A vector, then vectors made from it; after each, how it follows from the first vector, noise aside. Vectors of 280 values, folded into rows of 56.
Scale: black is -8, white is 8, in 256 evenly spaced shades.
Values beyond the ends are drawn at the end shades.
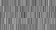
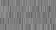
wrapped around, negated, shrunk.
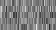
wrapped around, negated, scaled up.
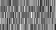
reversed, negated, scaled up.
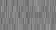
wrapped around, negated, shrunk.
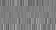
wrapped around, negated, partly zeroed.
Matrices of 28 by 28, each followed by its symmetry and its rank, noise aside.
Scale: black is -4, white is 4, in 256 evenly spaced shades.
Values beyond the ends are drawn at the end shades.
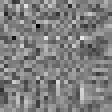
no symmetry, rank six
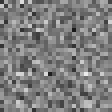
no symmetry, rank six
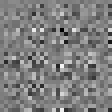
no symmetry, rank four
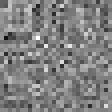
symmetric, rank six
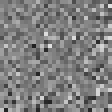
antisymmetric, rank eight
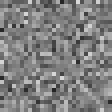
antisymmetric, rank eight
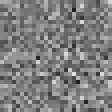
no symmetry, rank eight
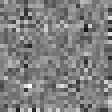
antisymmetric, rank six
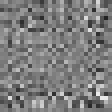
no symmetry, rank four
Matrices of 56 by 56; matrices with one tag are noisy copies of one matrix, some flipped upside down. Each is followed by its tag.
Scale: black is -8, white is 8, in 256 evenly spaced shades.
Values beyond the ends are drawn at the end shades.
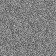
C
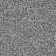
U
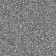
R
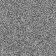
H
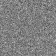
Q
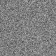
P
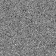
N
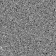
C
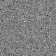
P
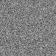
C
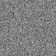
R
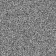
U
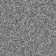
P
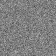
C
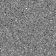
C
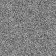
R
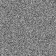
H
